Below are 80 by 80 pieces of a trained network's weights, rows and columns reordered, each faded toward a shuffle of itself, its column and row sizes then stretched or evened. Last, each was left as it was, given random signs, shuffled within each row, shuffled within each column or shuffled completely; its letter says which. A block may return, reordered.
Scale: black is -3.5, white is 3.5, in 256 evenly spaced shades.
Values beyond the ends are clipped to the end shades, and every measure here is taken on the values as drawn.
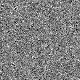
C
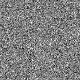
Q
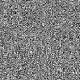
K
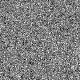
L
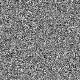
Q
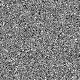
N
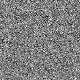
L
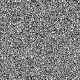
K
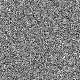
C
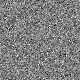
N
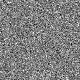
L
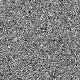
K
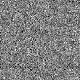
K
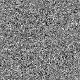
K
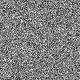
N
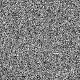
N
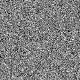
L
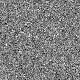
N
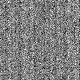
C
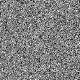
Q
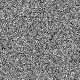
N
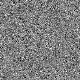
Q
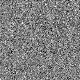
Q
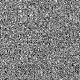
K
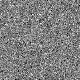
L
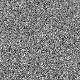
Q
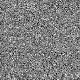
K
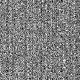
K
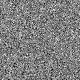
N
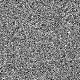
L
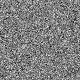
N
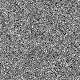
N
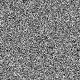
C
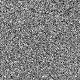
L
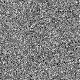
L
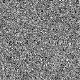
K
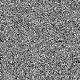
K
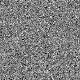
Q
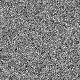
N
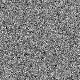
L
